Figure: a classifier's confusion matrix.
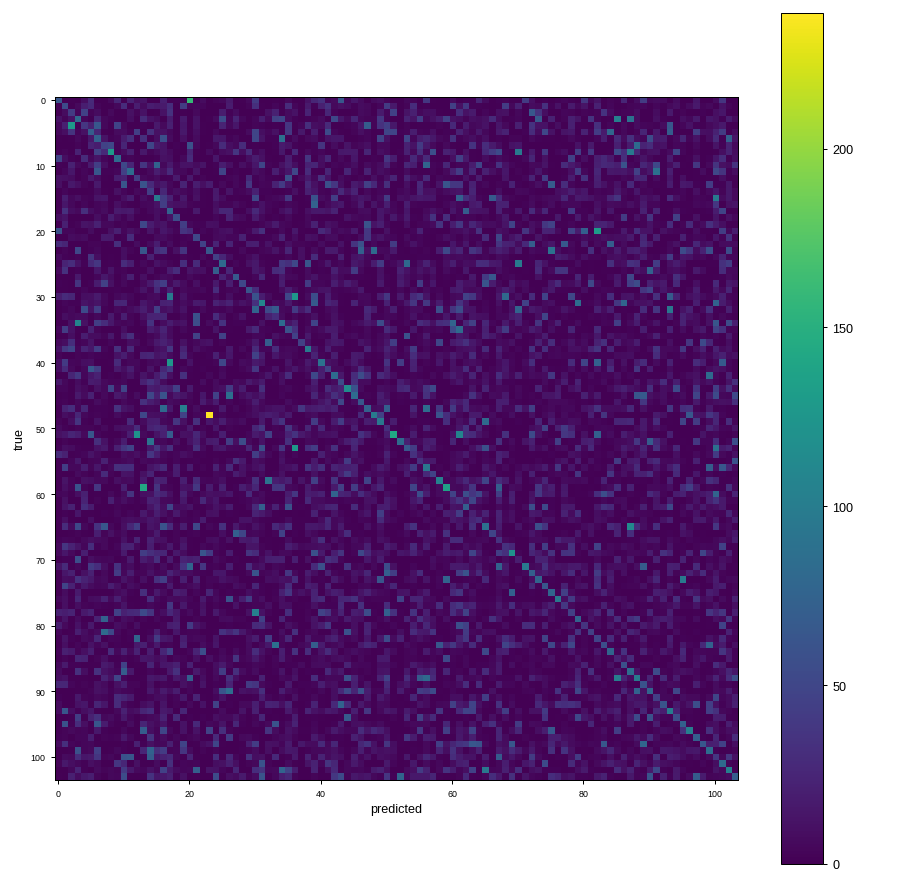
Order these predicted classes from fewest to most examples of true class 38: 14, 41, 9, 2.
14, 41, 9, 2
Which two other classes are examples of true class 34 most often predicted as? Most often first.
3, 60
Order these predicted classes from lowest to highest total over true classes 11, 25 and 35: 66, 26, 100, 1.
26, 66, 1, 100
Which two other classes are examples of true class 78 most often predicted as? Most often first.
30, 50
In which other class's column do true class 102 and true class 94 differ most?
65
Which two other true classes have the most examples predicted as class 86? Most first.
31, 10
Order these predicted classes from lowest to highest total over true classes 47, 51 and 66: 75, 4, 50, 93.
75, 4, 93, 50
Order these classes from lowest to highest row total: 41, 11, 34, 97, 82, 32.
97, 41, 82, 11, 32, 34
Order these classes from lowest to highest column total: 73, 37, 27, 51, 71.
37, 71, 27, 51, 73
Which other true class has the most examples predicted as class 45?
44
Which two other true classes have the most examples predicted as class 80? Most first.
20, 40
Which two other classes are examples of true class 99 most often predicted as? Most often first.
14, 3
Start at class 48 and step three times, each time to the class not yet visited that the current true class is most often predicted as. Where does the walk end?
69
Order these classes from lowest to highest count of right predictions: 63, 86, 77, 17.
63, 77, 86, 17
